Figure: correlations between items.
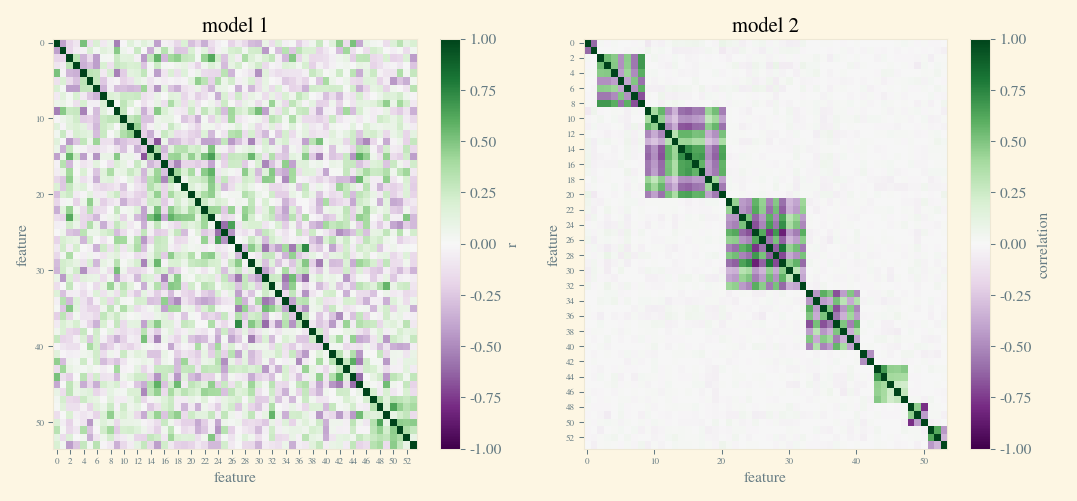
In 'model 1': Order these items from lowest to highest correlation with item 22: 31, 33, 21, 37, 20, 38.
33, 38, 37, 31, 21, 20
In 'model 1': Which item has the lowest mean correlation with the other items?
13
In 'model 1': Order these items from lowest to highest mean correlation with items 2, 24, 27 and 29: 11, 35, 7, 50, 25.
25, 50, 35, 7, 11
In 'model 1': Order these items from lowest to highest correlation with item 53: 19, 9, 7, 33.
9, 19, 33, 7
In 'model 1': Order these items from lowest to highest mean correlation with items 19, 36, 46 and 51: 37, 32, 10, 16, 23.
16, 10, 32, 23, 37
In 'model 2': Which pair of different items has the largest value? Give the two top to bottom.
27, 29
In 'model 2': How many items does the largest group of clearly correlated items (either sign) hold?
12
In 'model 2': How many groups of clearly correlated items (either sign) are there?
9
